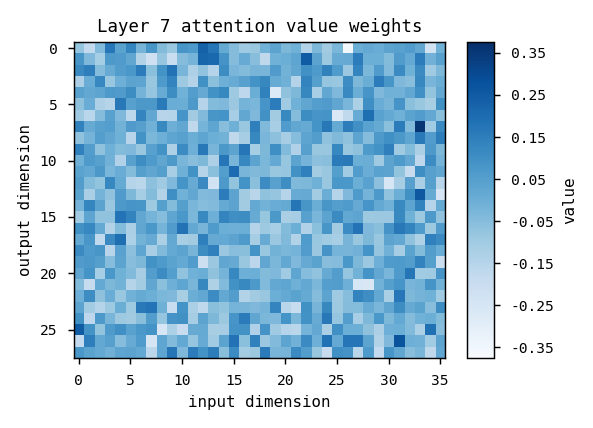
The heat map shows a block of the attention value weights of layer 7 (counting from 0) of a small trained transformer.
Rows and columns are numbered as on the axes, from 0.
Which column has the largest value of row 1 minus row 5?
12
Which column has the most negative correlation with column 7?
22
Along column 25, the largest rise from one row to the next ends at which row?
7
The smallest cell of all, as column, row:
26, 0
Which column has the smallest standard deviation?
23
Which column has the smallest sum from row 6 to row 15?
13
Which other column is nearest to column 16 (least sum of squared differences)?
34
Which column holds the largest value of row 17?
4
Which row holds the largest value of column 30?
9
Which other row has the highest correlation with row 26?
14
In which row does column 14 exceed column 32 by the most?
11
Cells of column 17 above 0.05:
6
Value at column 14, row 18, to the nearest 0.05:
-0.1
